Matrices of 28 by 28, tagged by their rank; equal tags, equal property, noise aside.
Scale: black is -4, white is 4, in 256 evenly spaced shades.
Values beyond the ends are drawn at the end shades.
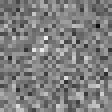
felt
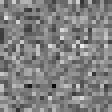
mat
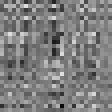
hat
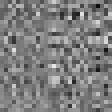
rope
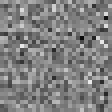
mat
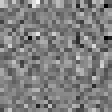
mat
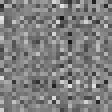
rope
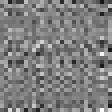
hat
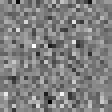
mat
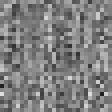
mat
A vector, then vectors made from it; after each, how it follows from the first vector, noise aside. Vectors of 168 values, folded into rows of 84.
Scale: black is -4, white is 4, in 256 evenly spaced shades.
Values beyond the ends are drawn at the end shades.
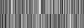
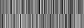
sign-scrambled.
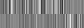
partly zeroed.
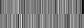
wrapped around, negated, partly zeroed.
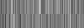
shrunk.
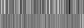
wrapped around, negated, partly zeroed.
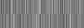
shrunk.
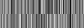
negated.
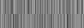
wrapped around, negated, shrunk.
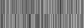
wrapped around, negated, shrunk.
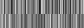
negated.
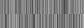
wrapped around, negated, shrunk.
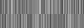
shrunk.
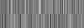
shrunk.
